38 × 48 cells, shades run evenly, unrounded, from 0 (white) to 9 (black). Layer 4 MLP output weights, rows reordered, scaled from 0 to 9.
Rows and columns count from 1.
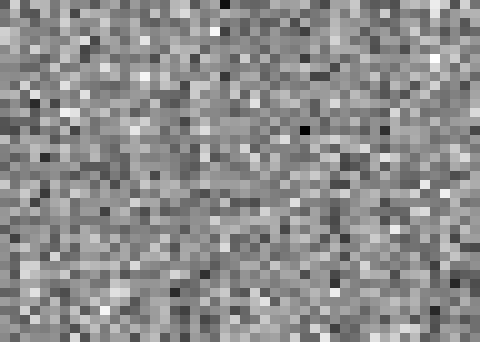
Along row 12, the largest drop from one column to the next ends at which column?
5
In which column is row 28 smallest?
23
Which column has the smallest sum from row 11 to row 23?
21
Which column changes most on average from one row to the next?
4
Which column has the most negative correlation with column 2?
38
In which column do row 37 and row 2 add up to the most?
8
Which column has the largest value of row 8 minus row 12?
34
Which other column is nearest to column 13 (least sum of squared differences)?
16
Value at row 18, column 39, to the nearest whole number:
1
